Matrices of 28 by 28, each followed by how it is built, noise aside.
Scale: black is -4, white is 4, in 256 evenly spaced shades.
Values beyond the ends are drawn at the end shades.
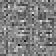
blocks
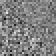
lower triangular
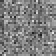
blocks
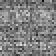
blocks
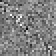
banded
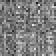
blocks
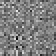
low rank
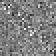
banded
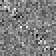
banded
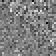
upper triangular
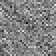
Toeplitz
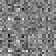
low rank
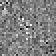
banded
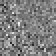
lower triangular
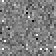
sparse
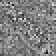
banded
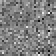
uneven columns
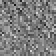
Toeplitz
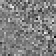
upper triangular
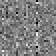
uneven columns
